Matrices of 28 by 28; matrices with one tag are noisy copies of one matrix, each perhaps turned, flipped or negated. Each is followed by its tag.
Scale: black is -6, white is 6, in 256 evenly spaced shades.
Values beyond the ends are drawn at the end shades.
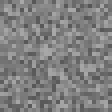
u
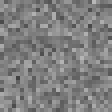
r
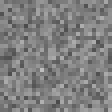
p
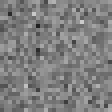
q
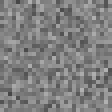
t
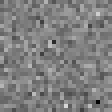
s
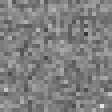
u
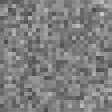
q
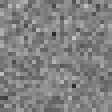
p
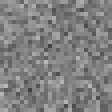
r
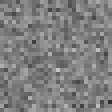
q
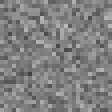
p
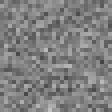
p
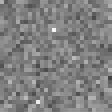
r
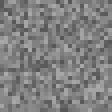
q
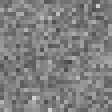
r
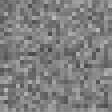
u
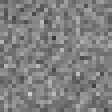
t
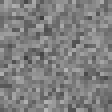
r
